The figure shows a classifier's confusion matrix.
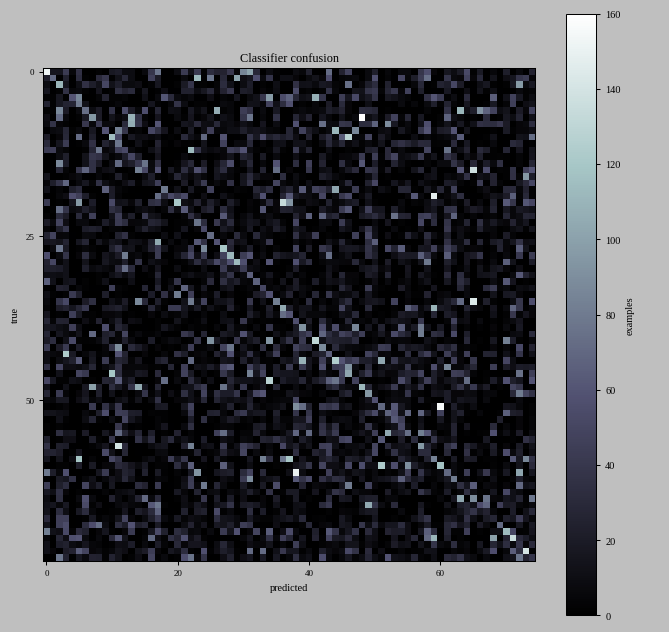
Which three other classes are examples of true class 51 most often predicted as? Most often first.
60, 38, 39
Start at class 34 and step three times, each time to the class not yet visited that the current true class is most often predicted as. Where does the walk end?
59
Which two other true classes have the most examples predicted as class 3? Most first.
43, 17
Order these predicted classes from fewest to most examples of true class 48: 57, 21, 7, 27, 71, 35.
21, 35, 57, 71, 27, 7
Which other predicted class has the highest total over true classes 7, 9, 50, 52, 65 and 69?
48
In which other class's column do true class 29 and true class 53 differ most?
58
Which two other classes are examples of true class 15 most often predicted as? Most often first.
65, 14
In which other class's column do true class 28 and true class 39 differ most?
47
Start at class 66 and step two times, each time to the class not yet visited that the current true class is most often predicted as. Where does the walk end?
72
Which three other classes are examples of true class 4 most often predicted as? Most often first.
41, 34, 5
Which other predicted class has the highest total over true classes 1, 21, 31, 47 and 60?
34
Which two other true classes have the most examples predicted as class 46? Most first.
10, 45
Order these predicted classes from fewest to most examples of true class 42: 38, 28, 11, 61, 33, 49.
49, 61, 33, 38, 28, 11
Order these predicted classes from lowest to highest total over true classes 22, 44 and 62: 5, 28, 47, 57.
28, 47, 57, 5
